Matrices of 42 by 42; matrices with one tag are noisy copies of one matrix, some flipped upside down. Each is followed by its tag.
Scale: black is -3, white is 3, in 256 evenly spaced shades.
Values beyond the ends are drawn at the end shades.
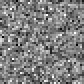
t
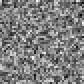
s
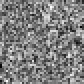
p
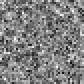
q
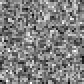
p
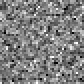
s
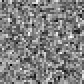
s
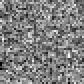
p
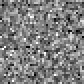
s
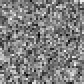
q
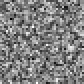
s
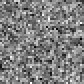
p
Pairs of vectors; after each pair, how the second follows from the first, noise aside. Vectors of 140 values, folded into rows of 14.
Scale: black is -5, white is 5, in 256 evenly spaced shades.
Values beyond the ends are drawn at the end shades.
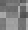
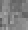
reversed, negated, shrunk.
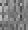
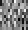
wrapped around, negated, scaled up.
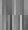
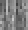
reversed.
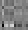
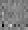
partly zeroed.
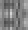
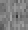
reversed, negated, shrunk.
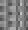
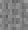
reversed, negated, shrunk.
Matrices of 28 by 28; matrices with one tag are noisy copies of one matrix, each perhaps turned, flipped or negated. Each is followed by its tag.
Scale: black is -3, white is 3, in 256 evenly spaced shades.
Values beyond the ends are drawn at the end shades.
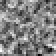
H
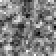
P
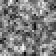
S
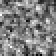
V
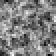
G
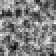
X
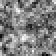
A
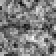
A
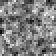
S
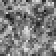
A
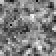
A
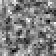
V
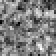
X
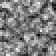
H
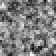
S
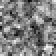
P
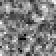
P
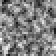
H
